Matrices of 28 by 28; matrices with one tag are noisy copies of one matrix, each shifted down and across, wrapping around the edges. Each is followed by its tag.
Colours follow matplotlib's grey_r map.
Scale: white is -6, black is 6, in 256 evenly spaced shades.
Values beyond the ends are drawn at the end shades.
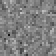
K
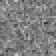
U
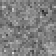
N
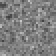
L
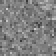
N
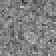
N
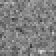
U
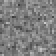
U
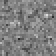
U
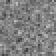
L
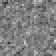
L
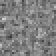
L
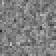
K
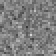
K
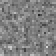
U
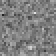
U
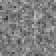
L
